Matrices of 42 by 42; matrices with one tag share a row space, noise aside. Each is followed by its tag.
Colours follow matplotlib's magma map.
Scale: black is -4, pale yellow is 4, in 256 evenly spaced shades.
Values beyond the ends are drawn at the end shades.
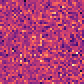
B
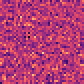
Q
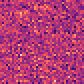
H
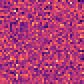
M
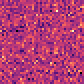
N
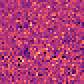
H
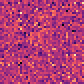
H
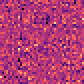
H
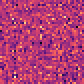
B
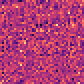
N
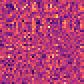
Q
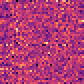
M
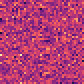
B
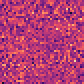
N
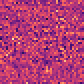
M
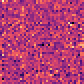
N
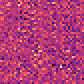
H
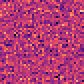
Q
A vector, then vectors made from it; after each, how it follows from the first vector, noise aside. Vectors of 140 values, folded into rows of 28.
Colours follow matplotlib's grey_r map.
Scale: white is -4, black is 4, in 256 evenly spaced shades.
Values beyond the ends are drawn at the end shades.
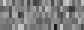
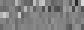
wrapped around, partly zeroed.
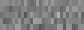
wrapped around, shrunk.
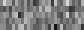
copied.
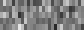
copied.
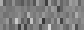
wrapped around, negated, partly zeroed.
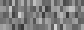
negated.
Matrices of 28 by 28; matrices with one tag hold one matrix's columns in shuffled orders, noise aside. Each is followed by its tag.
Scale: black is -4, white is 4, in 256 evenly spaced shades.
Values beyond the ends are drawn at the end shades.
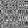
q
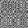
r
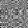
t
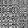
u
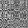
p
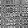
u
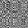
r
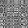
u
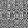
p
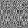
q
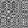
r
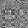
t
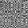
r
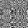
t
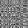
u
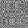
r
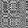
r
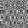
q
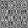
q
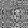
t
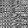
u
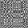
r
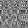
q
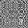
r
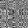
t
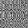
p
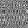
q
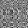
t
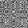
r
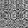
p
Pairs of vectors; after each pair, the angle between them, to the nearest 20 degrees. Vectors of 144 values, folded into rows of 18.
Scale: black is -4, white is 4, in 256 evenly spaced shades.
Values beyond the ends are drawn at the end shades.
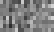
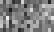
40 degrees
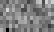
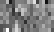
120 degrees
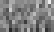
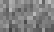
40 degrees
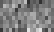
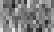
140 degrees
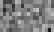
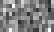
140 degrees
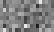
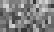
80 degrees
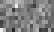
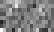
20 degrees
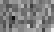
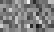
80 degrees
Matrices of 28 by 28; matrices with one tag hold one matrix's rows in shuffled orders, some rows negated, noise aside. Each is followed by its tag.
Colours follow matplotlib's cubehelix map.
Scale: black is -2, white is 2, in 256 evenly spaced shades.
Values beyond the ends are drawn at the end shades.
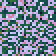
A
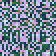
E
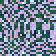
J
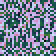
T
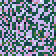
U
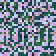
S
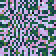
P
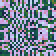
P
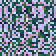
U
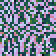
J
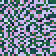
J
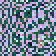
U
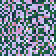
U
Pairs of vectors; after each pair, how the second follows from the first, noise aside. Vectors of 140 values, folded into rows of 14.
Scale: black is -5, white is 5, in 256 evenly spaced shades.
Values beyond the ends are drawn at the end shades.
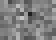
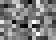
reversed, scaled up.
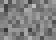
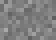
negated, shrunk.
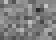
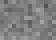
negated, shrunk.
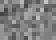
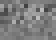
partly zeroed.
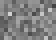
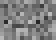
wrapped around, negated.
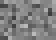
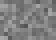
negated, shrunk.
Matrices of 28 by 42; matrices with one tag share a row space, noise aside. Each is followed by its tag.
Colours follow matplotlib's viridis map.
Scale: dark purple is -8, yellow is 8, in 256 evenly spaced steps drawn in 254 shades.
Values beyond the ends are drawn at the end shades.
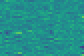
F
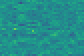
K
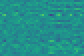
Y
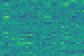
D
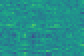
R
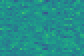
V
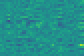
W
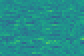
R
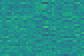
V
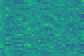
F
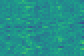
W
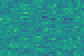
V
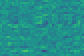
V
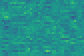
D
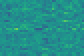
V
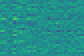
K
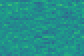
V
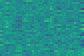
F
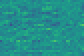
R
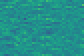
R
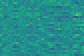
Y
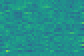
F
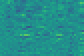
W
